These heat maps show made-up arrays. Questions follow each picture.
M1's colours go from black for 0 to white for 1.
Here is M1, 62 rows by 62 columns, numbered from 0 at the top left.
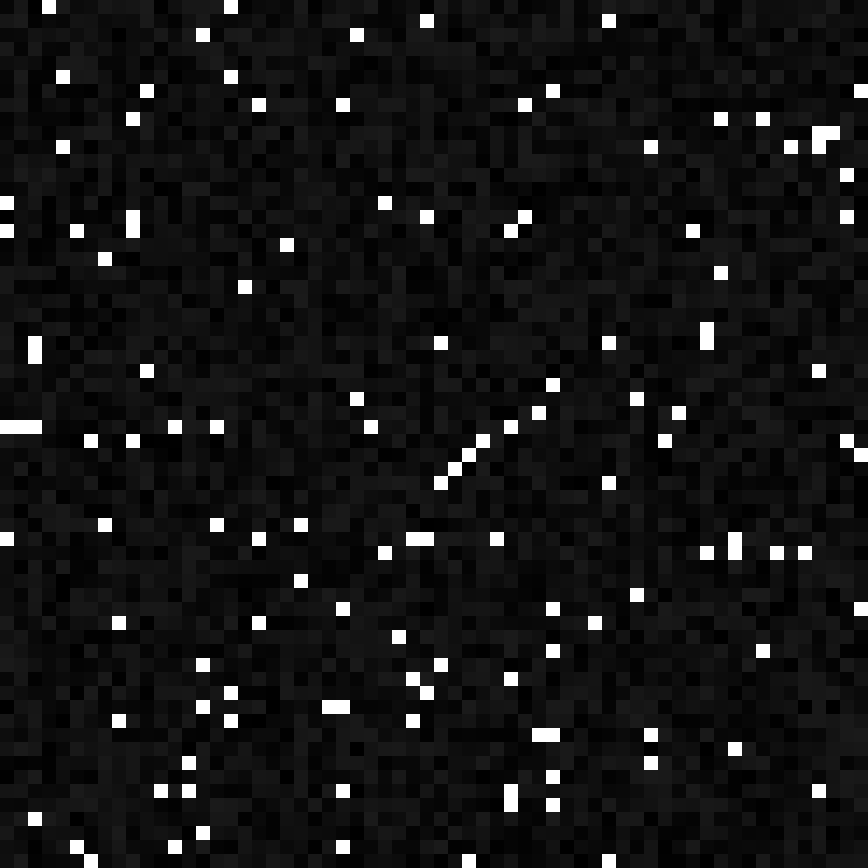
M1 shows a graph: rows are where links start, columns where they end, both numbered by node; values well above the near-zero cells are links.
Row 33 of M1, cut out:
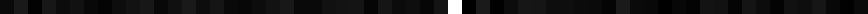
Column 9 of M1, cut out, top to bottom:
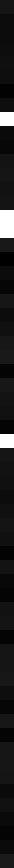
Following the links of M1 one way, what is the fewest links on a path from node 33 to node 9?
6
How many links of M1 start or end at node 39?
12
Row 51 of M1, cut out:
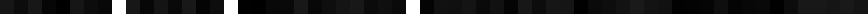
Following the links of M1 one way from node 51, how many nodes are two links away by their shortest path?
8
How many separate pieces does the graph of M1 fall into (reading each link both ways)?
4
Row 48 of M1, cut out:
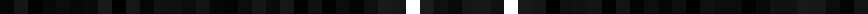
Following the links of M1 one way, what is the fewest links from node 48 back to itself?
2
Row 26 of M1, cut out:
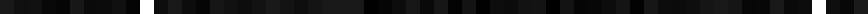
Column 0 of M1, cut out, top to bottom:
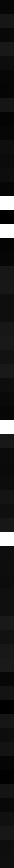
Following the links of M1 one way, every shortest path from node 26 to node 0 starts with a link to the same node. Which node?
node 58
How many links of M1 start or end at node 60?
6
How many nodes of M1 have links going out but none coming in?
4
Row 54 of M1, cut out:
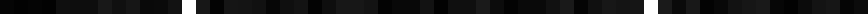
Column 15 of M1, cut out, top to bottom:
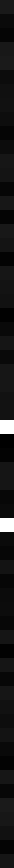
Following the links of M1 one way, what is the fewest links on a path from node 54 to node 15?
6
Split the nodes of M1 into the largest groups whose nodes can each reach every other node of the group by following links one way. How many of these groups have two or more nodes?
4
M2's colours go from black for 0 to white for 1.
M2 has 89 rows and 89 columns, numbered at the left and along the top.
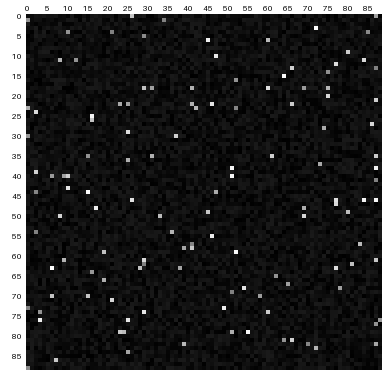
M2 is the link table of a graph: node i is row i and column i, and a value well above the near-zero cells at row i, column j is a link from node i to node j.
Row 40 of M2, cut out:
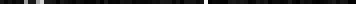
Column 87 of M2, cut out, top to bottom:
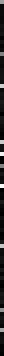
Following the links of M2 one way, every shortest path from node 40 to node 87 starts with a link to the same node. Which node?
node 10
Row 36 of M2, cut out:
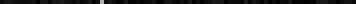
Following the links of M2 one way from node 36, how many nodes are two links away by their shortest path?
1
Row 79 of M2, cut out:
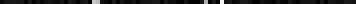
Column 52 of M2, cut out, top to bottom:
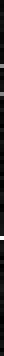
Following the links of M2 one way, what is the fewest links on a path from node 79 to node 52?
2
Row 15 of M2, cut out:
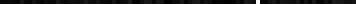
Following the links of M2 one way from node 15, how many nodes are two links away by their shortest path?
1
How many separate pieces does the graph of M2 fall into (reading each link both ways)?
5
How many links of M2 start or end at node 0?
7
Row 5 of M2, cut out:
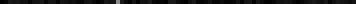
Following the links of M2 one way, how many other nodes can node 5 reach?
4
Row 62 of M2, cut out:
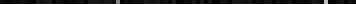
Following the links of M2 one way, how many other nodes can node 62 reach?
8
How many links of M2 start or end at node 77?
5
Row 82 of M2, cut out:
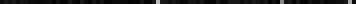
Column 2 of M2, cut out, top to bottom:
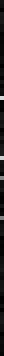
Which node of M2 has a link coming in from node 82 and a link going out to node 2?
node 39
